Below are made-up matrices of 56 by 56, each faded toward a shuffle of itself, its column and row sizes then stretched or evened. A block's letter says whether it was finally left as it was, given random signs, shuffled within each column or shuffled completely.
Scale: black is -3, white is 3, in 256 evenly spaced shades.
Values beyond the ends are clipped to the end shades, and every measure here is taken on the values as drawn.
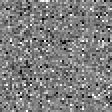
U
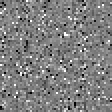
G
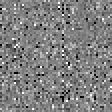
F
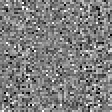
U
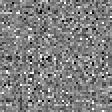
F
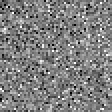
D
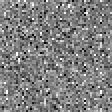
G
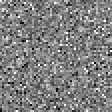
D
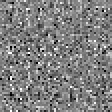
U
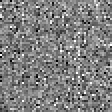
G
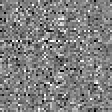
F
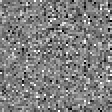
G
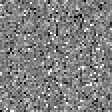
G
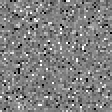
D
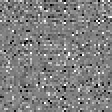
F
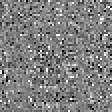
F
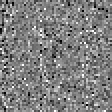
G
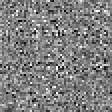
F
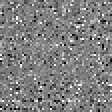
U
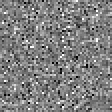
G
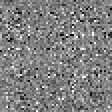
F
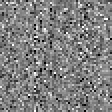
G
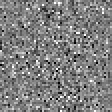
G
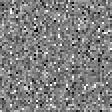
G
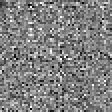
U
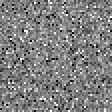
D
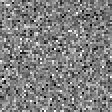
D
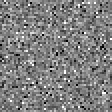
D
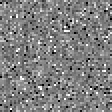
D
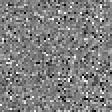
U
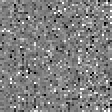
G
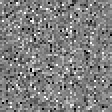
G
